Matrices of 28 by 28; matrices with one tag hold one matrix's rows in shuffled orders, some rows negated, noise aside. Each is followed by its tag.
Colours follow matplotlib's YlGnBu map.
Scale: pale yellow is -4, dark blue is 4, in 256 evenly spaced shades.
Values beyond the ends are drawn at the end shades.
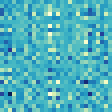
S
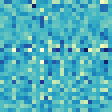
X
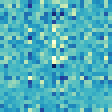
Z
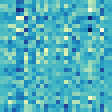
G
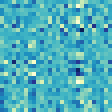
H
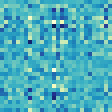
Z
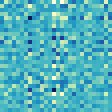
Z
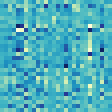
G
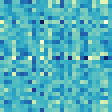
X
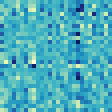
H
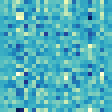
G
